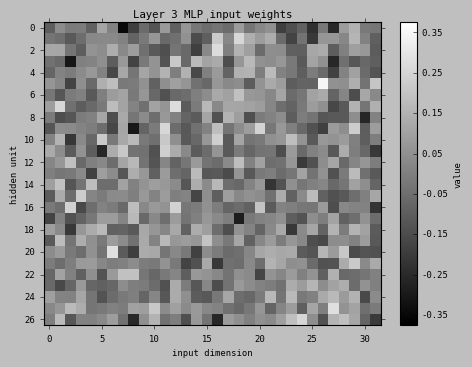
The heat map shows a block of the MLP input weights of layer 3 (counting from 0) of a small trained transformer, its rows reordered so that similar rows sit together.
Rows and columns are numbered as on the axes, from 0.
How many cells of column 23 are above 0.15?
3
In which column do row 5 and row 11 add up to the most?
26
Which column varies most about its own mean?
27
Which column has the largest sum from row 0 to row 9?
18
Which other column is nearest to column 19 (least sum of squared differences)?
4
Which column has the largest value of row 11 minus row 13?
7
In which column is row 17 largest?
8
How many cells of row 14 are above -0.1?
28
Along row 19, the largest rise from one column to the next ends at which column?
1
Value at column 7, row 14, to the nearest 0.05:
0.1
